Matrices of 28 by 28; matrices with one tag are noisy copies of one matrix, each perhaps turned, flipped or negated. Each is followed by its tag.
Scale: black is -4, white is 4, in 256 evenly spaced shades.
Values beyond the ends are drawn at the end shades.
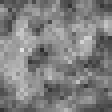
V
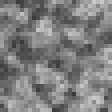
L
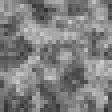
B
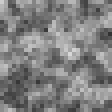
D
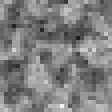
B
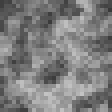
V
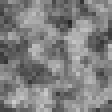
B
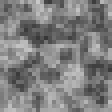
B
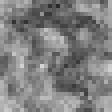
V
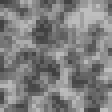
D
